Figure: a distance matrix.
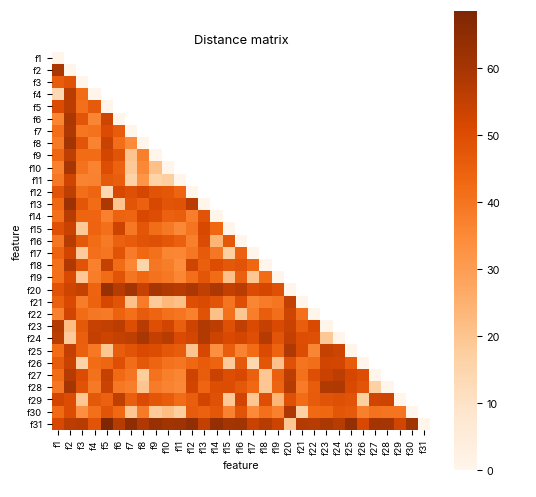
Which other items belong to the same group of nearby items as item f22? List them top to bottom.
f14, f16
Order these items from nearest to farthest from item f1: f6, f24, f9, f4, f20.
f4, f6, f9, f20, f24
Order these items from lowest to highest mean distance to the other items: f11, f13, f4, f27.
f11, f4, f27, f13
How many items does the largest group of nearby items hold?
6
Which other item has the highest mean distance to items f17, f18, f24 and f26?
f31
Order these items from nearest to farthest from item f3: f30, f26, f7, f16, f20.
f26, f30, f7, f16, f20
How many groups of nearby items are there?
9
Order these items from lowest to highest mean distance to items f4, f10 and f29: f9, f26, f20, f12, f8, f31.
f26, f9, f8, f12, f20, f31
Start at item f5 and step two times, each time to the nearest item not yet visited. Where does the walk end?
f25
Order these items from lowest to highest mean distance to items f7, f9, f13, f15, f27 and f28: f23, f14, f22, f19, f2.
f19, f22, f14, f23, f2
